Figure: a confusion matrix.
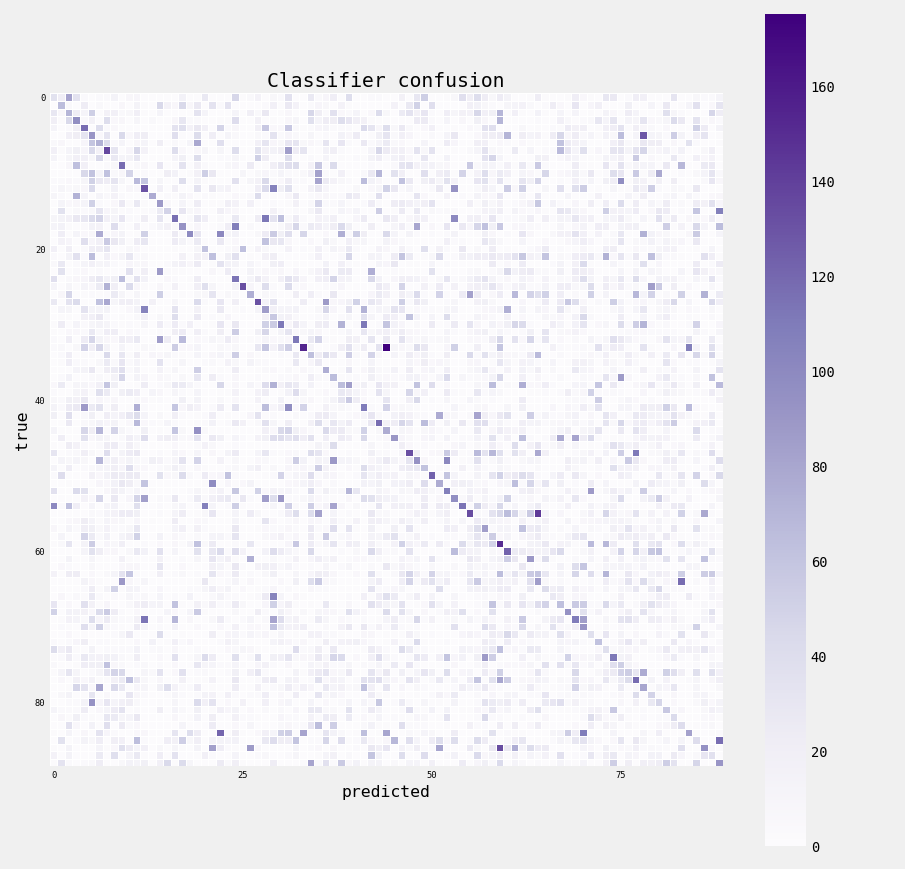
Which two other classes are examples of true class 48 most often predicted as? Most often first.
52, 37
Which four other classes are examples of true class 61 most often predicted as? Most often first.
63, 26, 86, 60
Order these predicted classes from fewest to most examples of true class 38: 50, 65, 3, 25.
25, 3, 65, 50
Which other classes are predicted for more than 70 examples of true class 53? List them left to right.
12, 28, 30
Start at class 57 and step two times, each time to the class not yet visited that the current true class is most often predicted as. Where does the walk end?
70
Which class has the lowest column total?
13
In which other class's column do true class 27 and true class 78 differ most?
7
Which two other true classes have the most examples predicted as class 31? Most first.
41, 7
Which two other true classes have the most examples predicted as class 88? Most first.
85, 15
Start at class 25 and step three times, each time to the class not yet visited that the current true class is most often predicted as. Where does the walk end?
59
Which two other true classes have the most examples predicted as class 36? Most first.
27, 58
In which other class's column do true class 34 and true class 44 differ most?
19
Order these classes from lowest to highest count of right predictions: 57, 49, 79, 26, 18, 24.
79, 49, 26, 57, 18, 24
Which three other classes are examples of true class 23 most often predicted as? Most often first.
14, 42, 60
